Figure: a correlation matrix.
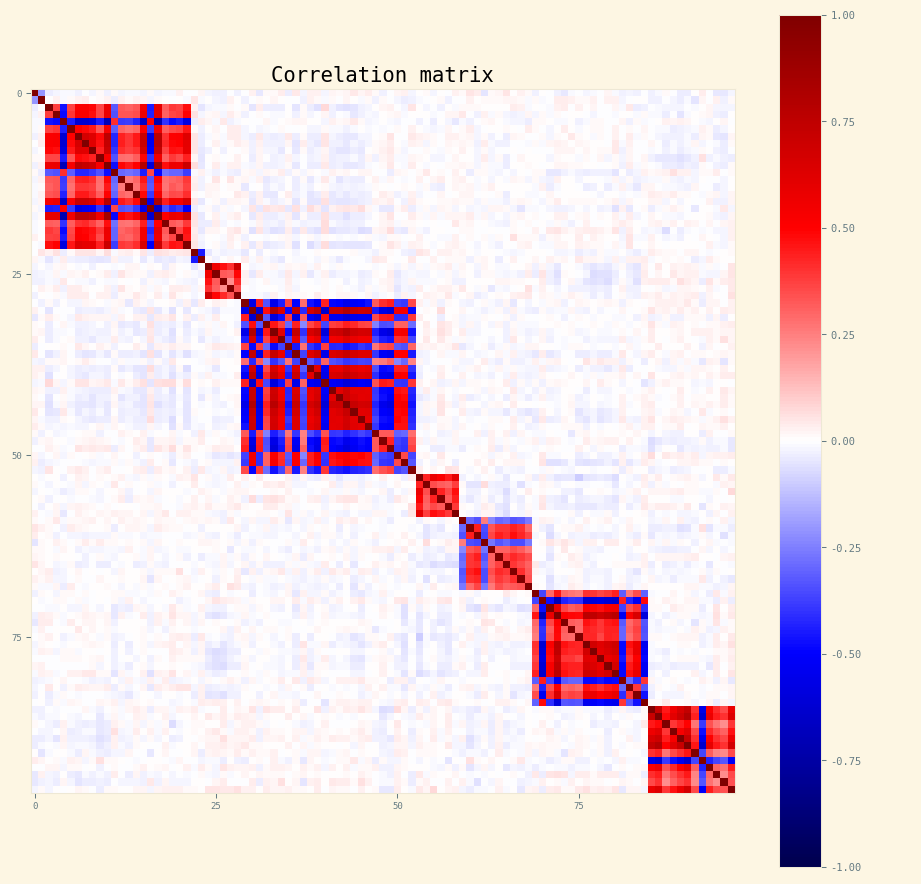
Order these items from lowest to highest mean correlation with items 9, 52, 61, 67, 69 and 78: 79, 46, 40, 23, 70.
70, 46, 23, 40, 79
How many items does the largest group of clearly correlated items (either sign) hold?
24
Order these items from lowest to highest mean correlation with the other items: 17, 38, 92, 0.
92, 0, 38, 17
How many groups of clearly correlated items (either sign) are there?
9
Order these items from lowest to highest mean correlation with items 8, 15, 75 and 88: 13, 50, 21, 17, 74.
50, 74, 13, 21, 17
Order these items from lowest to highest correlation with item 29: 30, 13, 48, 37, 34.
30, 34, 13, 37, 48
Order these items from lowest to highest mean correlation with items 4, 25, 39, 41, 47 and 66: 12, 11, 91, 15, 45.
15, 12, 91, 11, 45
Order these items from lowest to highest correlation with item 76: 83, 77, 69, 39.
39, 69, 83, 77
